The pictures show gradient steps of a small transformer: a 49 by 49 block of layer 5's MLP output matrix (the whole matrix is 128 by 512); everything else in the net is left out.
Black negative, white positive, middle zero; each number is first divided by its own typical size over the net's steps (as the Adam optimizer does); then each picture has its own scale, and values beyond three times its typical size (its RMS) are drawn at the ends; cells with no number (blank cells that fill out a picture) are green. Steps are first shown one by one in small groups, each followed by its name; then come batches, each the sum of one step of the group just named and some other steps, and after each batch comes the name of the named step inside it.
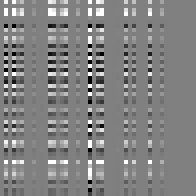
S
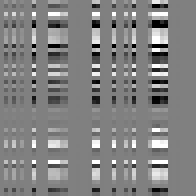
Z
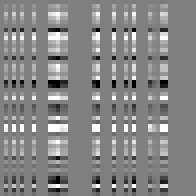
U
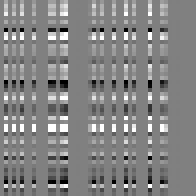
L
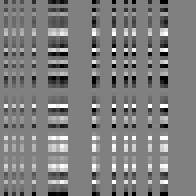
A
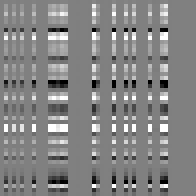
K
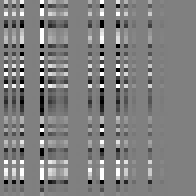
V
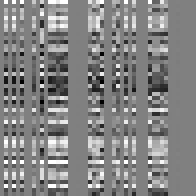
V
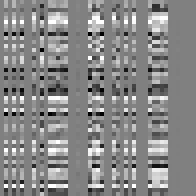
U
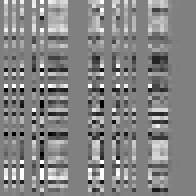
V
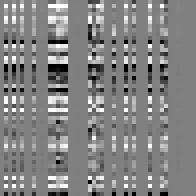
A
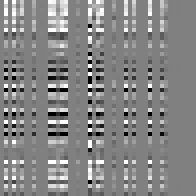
S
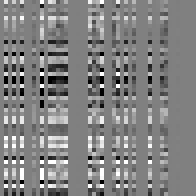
V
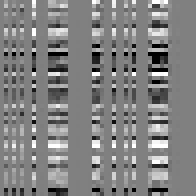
Z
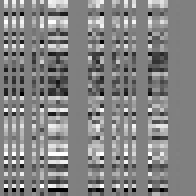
U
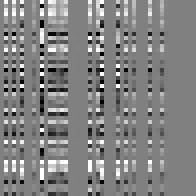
V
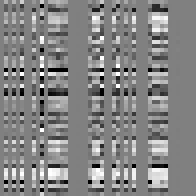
V
